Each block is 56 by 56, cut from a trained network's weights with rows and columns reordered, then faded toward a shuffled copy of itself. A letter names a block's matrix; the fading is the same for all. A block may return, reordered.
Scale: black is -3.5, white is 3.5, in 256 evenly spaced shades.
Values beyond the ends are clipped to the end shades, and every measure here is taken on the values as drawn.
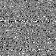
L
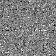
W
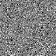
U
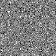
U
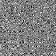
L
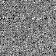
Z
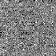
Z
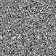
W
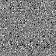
Z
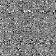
L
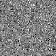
W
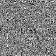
Z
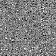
Z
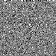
W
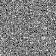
W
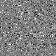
L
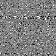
L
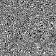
Z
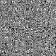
U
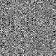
U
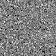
Z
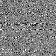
L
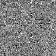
Z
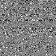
L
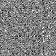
Z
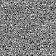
U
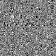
U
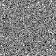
Z
